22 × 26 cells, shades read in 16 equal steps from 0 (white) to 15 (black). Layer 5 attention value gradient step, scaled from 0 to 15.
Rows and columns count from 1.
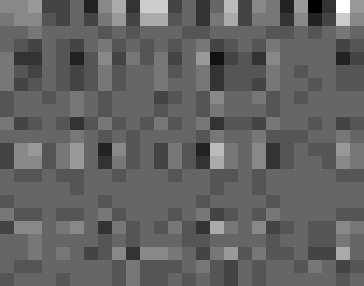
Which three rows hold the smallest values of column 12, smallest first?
1, 2, 20
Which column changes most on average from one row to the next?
16
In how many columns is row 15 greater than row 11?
4
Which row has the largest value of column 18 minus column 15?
5
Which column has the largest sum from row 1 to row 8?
23
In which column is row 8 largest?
12
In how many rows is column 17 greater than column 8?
9
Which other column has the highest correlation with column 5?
13
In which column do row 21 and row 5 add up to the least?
15
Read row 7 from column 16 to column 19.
12 10 10 11
